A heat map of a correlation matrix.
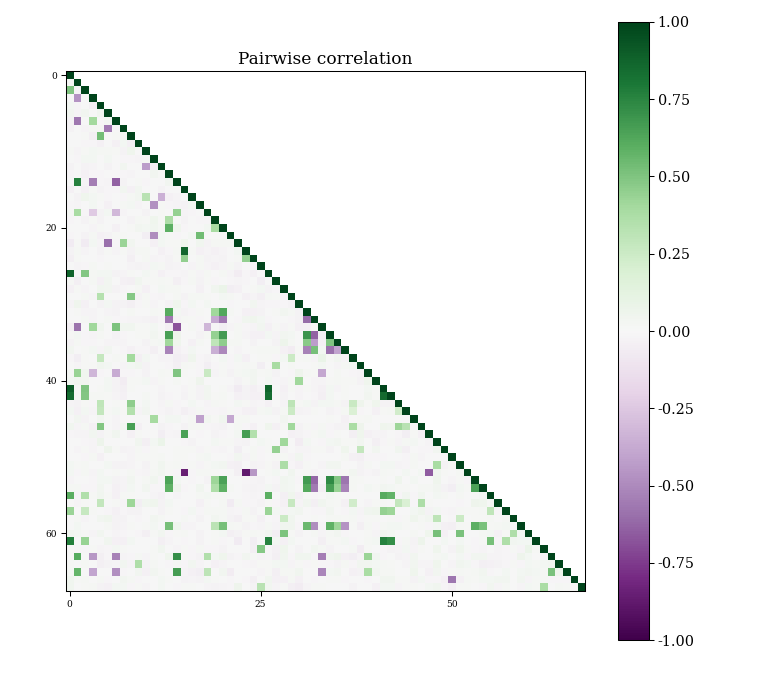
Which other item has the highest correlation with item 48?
60
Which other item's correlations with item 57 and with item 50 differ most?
66
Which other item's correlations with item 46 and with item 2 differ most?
8
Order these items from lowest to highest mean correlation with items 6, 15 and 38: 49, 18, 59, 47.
18, 59, 49, 47
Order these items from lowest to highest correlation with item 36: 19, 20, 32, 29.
20, 19, 29, 32
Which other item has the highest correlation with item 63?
14
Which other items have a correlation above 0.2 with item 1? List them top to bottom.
14, 18, 39, 63, 65
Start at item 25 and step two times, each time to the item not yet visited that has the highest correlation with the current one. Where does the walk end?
67
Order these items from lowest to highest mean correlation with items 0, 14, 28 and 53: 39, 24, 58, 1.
24, 58, 39, 1
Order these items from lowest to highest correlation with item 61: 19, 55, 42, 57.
19, 57, 55, 42
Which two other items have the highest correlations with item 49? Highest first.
27, 38
